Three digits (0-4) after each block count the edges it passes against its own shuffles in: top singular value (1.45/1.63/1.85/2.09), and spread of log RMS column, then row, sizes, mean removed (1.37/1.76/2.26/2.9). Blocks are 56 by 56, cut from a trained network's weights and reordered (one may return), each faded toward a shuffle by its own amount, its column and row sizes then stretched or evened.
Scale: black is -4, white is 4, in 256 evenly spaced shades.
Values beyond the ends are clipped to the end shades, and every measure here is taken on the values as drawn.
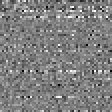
3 0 4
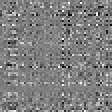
3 3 4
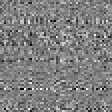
4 1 4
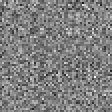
3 0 2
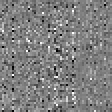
0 4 0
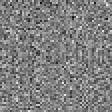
3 1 0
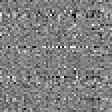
3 2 3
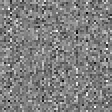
2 3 0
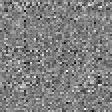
2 1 2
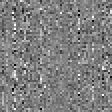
0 4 0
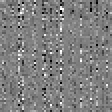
0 4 1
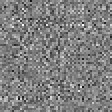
3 2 2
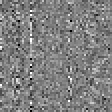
3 3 0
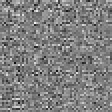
3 2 3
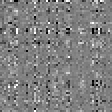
3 4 3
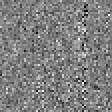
2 3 1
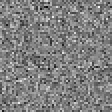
2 0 2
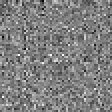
3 2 2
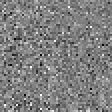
0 2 2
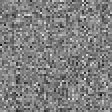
1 1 1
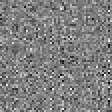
2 3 2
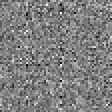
2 2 1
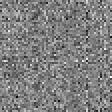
2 2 1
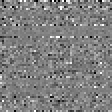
0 1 4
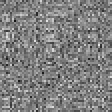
3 2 2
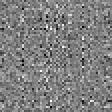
2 3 1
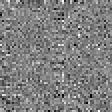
2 2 2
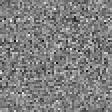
1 0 2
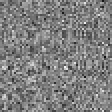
3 1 0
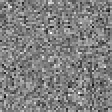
2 1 0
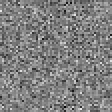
1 1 1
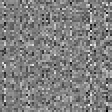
4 4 0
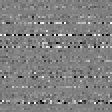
3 0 4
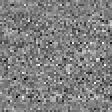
0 0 3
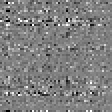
1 2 4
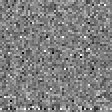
1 0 2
